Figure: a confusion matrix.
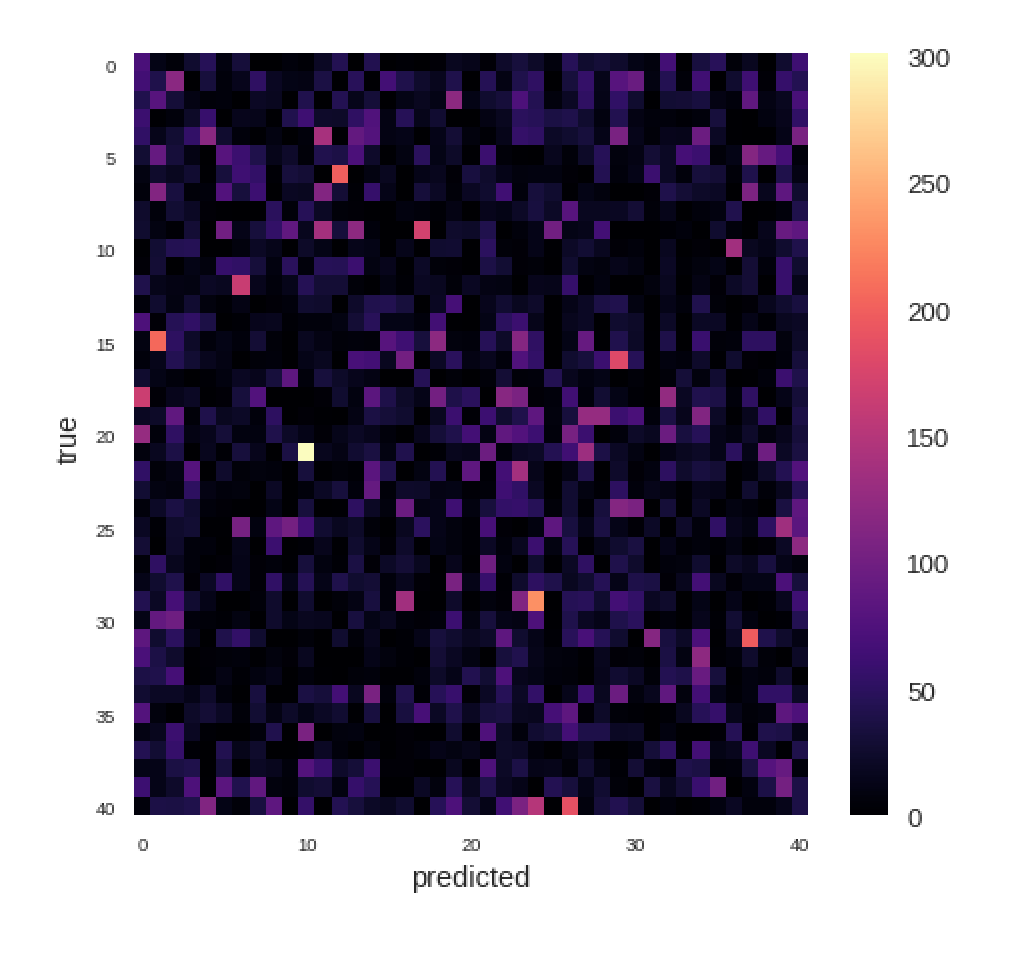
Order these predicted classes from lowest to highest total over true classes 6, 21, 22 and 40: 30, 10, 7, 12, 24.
30, 7, 24, 12, 10
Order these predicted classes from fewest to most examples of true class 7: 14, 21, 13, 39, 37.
13, 21, 14, 39, 37
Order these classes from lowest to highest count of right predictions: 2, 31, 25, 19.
2, 19, 25, 31
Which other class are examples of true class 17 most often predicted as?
9
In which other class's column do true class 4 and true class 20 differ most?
11
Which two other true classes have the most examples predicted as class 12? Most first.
6, 34
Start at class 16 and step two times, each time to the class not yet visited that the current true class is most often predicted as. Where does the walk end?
24
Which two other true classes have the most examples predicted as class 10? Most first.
21, 36
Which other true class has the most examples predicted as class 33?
5
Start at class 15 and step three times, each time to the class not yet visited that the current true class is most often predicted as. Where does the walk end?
19
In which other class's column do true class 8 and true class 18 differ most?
0
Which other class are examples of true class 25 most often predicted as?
39
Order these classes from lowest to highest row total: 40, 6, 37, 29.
37, 6, 29, 40
